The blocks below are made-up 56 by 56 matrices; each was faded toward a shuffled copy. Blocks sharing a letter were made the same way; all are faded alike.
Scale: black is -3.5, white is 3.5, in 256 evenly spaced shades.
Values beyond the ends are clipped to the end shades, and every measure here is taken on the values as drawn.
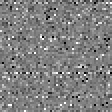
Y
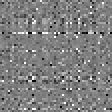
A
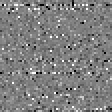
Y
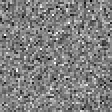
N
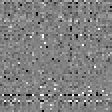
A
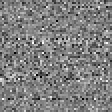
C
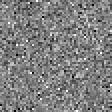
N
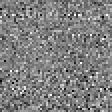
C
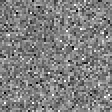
N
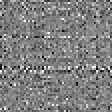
A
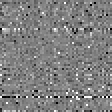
A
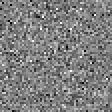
N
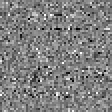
C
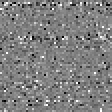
Y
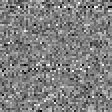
C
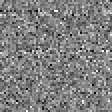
C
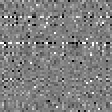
A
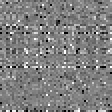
A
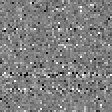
Y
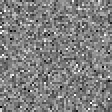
N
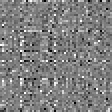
A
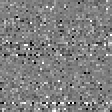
Y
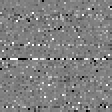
Y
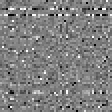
A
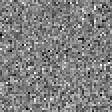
N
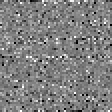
Y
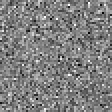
N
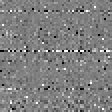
A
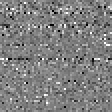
Y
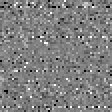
Y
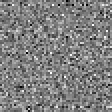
C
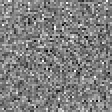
N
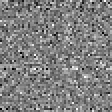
C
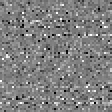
Y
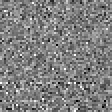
C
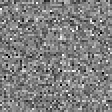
C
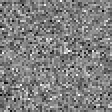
C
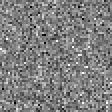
N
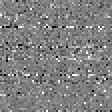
Y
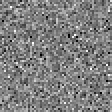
N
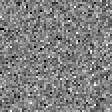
N
